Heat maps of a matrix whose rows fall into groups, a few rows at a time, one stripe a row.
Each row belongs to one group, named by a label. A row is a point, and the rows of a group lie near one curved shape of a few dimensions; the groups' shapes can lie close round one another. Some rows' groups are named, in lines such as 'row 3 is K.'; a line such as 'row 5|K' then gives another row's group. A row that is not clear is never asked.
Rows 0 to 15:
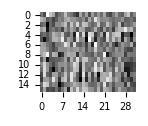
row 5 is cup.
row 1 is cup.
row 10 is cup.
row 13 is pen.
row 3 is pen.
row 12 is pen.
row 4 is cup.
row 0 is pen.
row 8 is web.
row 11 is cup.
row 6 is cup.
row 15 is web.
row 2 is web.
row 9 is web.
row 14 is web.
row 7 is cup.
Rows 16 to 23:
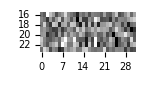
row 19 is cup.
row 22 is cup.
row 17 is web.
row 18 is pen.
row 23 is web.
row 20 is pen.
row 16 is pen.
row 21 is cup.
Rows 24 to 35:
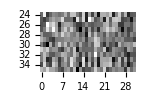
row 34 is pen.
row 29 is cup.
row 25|cup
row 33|pen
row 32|cup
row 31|web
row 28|cup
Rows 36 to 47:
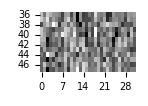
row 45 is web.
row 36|web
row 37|web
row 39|cup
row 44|pen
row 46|web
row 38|pen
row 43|web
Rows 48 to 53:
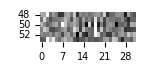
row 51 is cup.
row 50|cup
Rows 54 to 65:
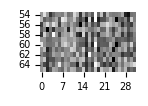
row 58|pen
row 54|cup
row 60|cup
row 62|cup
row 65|pen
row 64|web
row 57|web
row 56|pen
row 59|cup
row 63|pen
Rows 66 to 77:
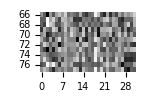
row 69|pen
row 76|pen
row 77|cup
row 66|web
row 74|cup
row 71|web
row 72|web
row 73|web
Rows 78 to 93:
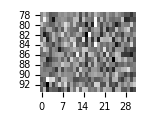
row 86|cup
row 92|web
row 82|cup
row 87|pen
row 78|cup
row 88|cup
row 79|cup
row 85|web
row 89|pen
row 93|web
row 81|pen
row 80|cup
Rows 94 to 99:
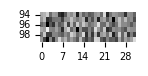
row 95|pen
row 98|pen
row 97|web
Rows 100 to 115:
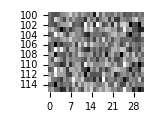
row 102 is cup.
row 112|web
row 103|cup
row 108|pen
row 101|pen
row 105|cup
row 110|cup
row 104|pen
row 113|cup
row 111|pen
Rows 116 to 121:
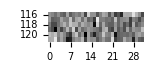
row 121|web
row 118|cup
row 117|cup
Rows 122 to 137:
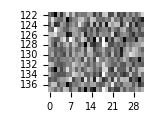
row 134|cup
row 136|web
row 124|pen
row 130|pen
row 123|web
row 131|cup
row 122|web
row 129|pen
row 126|web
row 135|cup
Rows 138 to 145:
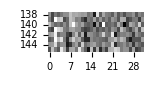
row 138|cup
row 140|cup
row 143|pen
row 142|web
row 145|pen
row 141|pen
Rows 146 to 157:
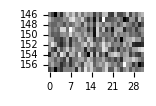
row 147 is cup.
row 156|cup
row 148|cup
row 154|pen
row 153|web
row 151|pen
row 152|cup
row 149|cup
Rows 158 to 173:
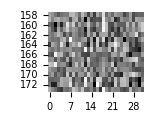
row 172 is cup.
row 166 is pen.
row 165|cup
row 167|pen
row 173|cup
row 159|web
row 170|pen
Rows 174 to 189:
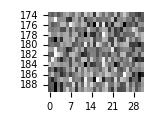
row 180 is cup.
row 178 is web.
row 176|cup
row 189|web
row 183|cup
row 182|pen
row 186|cup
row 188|web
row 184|web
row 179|web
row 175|web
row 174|cup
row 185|web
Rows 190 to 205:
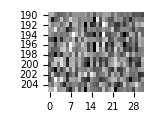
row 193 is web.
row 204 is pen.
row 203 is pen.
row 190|cup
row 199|pen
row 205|web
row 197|cup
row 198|web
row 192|web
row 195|web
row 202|web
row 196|cup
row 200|pen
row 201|web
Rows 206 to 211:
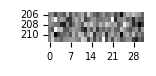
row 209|pen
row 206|pen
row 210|pen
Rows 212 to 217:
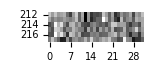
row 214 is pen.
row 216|pen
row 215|pen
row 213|web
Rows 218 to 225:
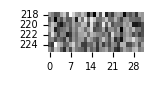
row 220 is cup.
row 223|pen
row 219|web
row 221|pen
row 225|pen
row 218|cup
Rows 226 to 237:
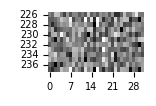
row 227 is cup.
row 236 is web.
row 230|pen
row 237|cup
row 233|cup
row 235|web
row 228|cup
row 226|pen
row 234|web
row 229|pen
